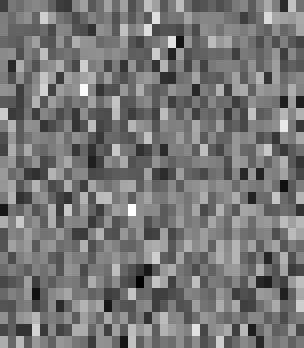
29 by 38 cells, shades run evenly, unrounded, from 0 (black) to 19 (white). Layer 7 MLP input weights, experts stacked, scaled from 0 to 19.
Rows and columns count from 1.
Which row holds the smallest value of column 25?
8
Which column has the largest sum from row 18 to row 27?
28
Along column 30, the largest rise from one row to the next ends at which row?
26
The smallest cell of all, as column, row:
18, 24
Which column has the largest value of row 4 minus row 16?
36
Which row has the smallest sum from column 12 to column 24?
15
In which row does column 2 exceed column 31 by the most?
11
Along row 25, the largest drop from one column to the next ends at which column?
5
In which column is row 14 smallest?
12
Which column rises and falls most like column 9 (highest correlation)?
17
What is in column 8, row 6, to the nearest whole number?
13
